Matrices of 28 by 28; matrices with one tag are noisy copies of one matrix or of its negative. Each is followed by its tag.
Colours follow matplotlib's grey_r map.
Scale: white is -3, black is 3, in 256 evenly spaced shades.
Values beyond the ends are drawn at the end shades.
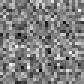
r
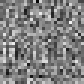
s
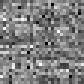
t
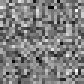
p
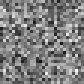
p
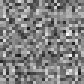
p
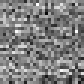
t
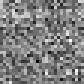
p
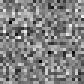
p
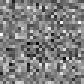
r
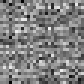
t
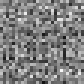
s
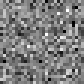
p
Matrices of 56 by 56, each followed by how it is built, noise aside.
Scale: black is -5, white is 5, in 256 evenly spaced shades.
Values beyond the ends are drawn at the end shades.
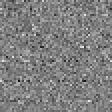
uneven rows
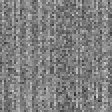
blocks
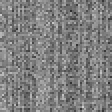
blocks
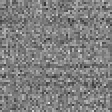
blocks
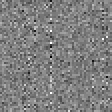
uneven columns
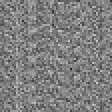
repeating rows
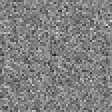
repeating columns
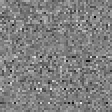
uneven rows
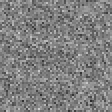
repeating rows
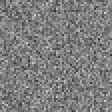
repeating rows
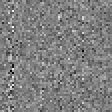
uneven columns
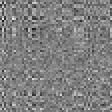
low rank
